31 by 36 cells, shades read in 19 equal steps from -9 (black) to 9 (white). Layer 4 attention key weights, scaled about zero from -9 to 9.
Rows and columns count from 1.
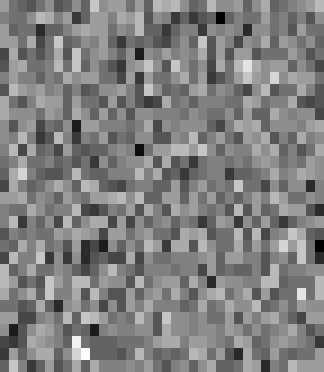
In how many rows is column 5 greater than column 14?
14
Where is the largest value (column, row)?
10, 30
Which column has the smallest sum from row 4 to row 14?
16
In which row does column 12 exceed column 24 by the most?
24
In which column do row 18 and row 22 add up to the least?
36
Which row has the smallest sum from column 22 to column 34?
2
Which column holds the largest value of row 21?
32
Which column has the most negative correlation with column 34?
19
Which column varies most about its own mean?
9
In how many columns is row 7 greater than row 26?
18
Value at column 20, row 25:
3
